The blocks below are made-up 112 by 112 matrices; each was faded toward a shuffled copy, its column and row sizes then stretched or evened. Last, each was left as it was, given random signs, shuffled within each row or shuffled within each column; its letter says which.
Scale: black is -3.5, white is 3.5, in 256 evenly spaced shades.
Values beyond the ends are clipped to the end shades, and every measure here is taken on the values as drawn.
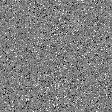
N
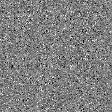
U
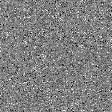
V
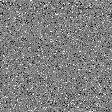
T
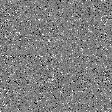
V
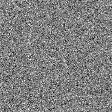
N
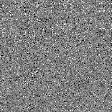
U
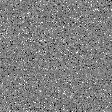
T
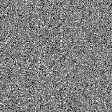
U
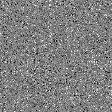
U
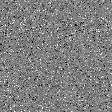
T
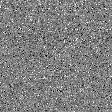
T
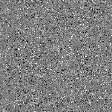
U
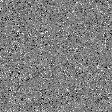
V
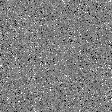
N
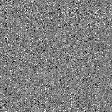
U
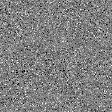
V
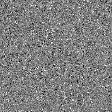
U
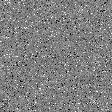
T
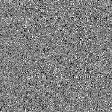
U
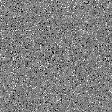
U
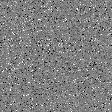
T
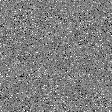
T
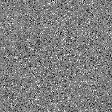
U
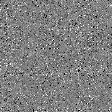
V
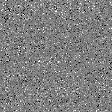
U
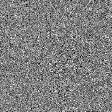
U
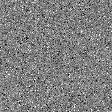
N
